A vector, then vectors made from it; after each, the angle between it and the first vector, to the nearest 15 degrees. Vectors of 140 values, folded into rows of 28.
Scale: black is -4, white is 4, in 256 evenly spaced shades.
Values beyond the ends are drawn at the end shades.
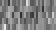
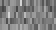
75 degrees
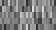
120 degrees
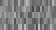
75 degrees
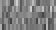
105 degrees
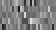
90 degrees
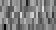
165 degrees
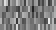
75 degrees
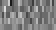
105 degrees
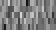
165 degrees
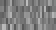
60 degrees
